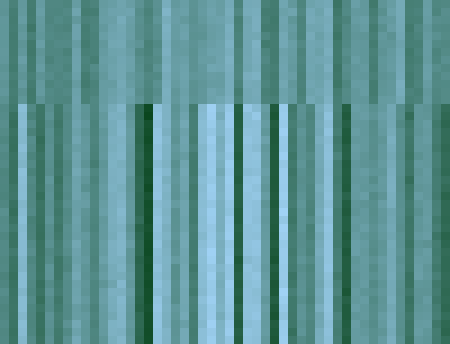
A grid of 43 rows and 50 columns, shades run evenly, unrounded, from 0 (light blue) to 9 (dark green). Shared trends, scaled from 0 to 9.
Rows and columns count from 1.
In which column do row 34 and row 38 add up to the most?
17
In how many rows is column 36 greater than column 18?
30
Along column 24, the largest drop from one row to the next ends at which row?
14
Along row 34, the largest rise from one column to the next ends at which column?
27
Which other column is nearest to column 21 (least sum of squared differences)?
9
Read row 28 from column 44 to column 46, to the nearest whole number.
3 4 6
